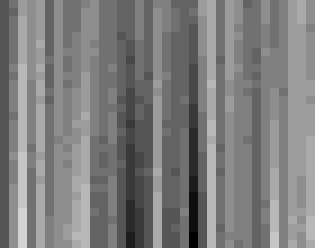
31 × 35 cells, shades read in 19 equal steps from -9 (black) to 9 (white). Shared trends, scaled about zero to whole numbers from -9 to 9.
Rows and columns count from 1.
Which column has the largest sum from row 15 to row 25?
3
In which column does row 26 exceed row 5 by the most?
31
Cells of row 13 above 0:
12
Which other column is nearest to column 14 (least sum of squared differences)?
17
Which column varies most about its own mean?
22
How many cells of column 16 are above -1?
5
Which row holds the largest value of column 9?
30
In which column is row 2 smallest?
1
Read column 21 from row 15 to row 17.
-2 -2 -1
